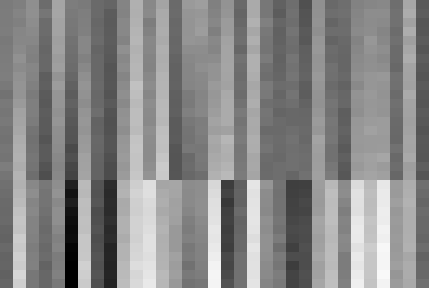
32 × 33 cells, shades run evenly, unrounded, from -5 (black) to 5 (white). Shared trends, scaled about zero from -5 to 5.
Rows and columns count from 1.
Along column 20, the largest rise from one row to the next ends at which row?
21
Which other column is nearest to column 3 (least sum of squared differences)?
15
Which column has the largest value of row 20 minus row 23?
18
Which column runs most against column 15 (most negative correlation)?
13
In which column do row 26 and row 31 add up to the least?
6
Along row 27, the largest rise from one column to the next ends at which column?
7
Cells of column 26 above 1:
12
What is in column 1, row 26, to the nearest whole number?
-1
